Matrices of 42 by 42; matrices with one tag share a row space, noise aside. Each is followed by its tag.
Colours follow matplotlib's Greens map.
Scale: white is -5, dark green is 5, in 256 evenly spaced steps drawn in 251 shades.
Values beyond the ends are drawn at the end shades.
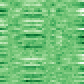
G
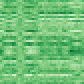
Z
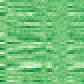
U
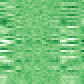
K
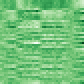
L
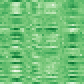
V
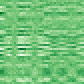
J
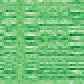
Z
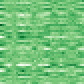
J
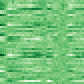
U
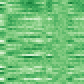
U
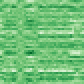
Z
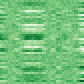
G
